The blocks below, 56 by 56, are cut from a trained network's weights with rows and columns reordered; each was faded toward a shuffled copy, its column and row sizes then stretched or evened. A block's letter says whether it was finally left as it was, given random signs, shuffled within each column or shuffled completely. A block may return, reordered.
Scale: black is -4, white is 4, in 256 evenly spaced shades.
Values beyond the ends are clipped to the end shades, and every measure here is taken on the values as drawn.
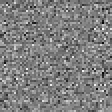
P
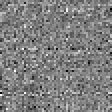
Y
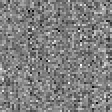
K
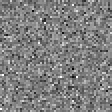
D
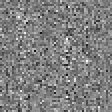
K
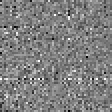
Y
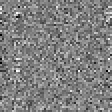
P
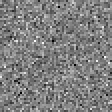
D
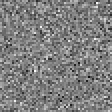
D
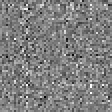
Y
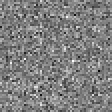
P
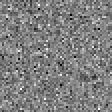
K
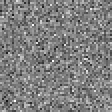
D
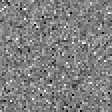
D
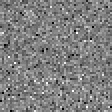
D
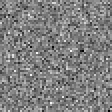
D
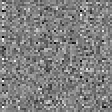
Y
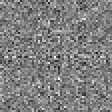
Y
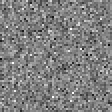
D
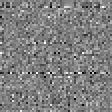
Y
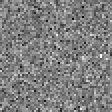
D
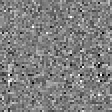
P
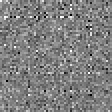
Y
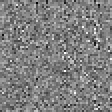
K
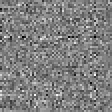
Y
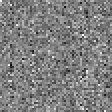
K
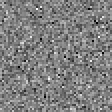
D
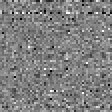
Y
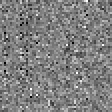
K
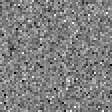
D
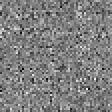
Y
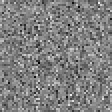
K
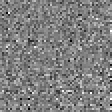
P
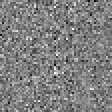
K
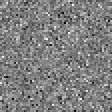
D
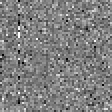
K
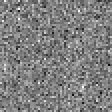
K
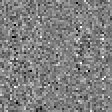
K
